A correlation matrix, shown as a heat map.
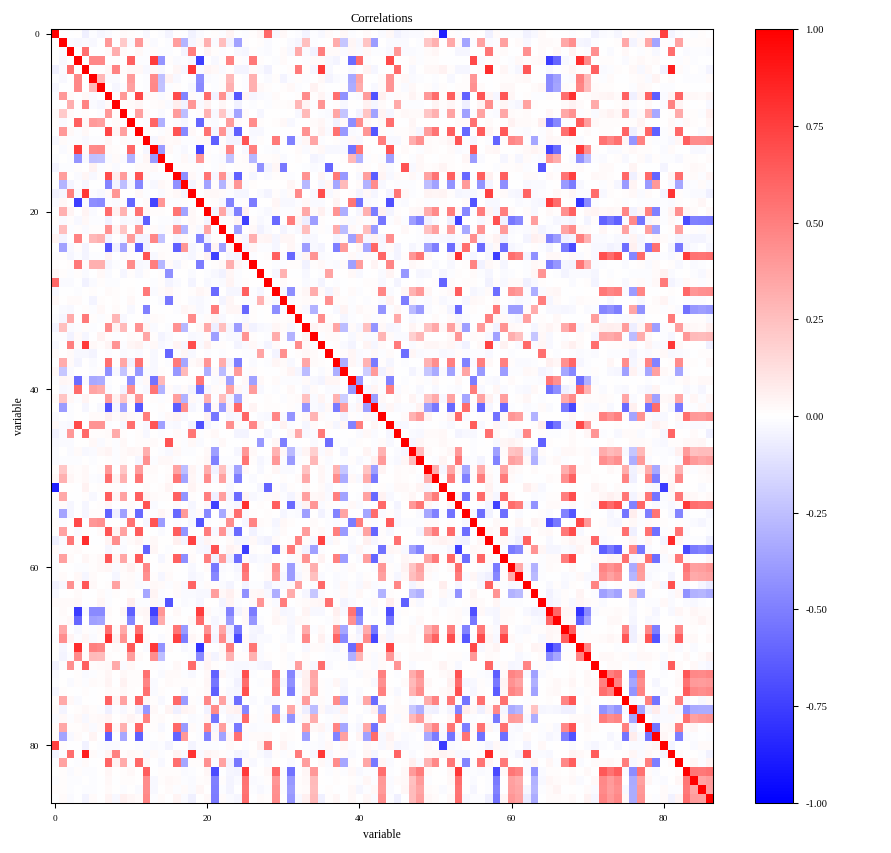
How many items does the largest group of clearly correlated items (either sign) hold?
26
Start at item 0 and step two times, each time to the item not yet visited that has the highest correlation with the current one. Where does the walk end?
28
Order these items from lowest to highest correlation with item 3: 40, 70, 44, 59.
59, 70, 40, 44
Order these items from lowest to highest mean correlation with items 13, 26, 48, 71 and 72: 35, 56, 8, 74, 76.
76, 56, 8, 35, 74
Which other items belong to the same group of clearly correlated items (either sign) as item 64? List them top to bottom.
15, 27, 30, 36, 46
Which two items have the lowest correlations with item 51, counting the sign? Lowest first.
0, 80
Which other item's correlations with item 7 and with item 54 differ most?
68
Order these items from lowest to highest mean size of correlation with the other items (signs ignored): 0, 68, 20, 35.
0, 35, 20, 68
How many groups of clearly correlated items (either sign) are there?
6
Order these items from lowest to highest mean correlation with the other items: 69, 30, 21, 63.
21, 63, 30, 69
